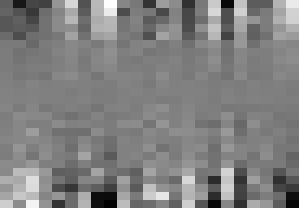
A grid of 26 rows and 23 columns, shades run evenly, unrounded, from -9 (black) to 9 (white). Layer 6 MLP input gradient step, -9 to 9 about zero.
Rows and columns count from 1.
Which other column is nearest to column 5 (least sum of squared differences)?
11
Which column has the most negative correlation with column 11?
3
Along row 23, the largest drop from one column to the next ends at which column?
19
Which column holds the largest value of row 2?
9
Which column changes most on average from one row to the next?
13
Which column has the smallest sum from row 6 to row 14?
18
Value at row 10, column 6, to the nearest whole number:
1
